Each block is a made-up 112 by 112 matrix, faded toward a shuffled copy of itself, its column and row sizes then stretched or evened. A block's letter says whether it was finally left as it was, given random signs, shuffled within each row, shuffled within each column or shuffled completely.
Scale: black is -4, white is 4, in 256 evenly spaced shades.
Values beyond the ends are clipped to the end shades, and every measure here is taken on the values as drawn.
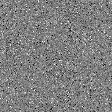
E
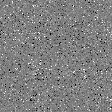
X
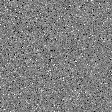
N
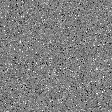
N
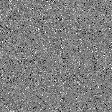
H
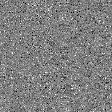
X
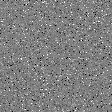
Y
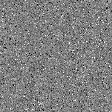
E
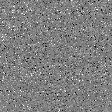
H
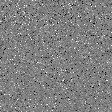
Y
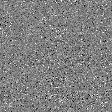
H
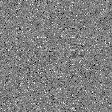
X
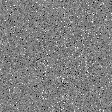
E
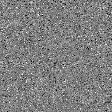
X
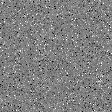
E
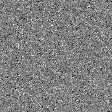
E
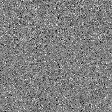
X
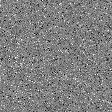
N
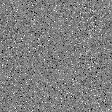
E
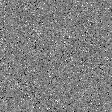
E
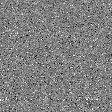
Y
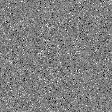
H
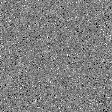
H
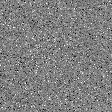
N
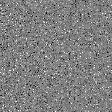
X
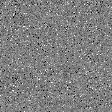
H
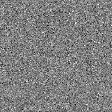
X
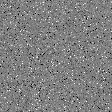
N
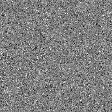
H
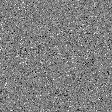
Y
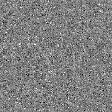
X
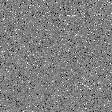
Y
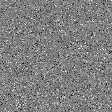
Y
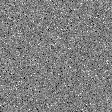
N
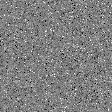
E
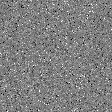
N
